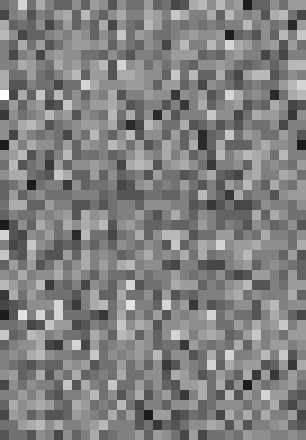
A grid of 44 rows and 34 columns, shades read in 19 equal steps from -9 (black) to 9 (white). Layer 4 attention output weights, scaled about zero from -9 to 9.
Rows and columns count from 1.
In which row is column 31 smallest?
10
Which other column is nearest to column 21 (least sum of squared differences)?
17
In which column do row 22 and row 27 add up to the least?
25
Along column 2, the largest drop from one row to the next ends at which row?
31
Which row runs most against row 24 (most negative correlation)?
35
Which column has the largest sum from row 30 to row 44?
5
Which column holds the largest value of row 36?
26
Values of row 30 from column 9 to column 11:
-3 0 3
